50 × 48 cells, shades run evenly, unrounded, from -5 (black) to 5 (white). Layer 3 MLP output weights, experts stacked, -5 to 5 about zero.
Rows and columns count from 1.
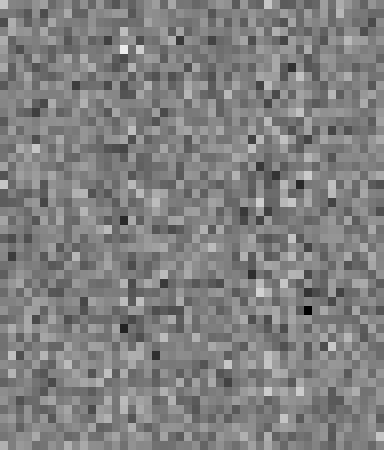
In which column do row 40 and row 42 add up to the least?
20
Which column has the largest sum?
37
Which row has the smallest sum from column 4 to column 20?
36
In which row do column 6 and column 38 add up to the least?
21
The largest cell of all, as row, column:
6, 16
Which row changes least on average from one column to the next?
48
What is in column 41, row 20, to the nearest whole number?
0
